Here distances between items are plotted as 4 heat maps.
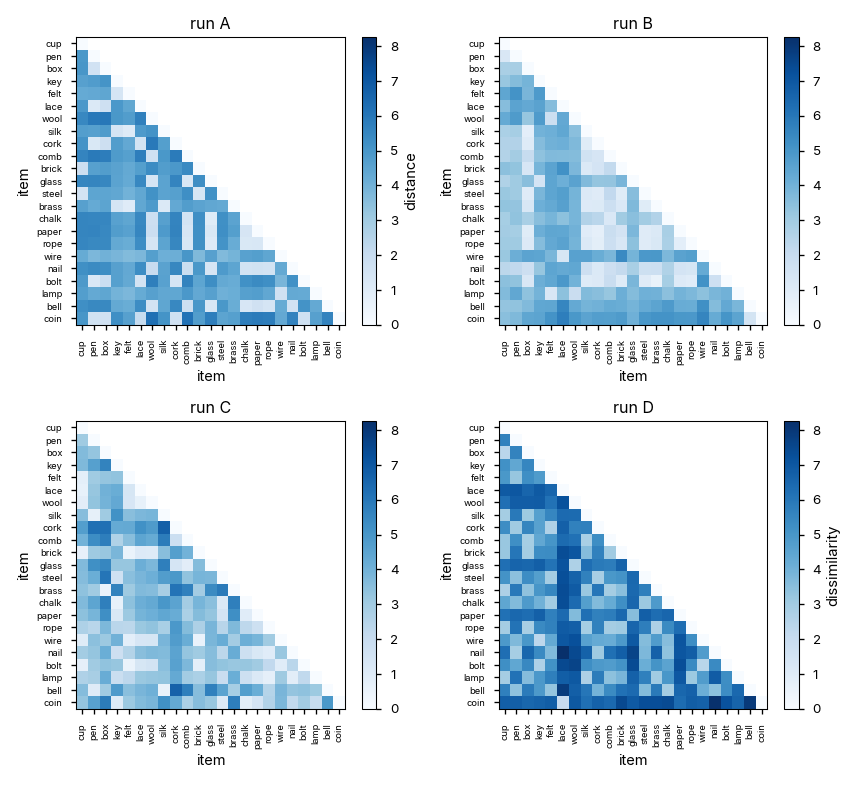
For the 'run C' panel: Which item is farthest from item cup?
cork
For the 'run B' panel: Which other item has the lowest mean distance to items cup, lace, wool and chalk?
comb
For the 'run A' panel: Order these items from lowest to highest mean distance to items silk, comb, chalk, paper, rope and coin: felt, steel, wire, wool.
wool, felt, wire, steel
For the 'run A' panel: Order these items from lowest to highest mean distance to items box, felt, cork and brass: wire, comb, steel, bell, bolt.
bolt, wire, steel, bell, comb
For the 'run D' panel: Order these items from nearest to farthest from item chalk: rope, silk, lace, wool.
silk, rope, wool, lace
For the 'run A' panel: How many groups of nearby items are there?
5
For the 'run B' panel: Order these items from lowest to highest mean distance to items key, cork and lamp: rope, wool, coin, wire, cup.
rope, cup, wool, wire, coin
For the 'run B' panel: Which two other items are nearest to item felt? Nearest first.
lamp, wool
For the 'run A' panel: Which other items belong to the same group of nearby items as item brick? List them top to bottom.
cup, steel
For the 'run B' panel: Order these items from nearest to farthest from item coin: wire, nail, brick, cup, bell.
bell, cup, nail, brick, wire
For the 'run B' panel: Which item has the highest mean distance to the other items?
coin
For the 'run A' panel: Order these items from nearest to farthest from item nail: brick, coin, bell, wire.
bell, wire, brick, coin
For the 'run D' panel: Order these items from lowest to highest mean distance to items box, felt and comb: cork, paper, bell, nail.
cork, bell, nail, paper
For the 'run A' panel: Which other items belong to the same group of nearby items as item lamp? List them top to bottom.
wire
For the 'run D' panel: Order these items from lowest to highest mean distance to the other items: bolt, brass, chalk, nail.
chalk, brass, bolt, nail
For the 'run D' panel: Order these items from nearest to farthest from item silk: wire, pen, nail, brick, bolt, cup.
cup, brick, wire, bolt, pen, nail
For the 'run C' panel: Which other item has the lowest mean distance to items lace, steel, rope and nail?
lamp
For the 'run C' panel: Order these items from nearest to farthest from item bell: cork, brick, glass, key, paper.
brick, paper, key, glass, cork
